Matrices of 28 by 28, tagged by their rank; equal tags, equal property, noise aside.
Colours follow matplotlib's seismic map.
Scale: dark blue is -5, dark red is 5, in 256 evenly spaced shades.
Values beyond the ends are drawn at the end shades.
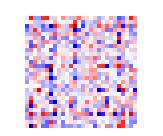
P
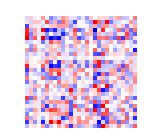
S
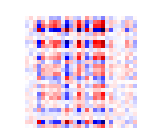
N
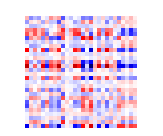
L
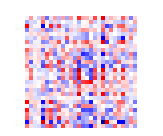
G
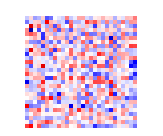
P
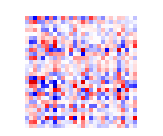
G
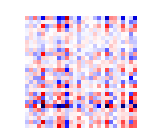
L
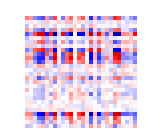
N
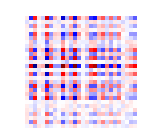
N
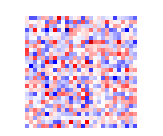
P
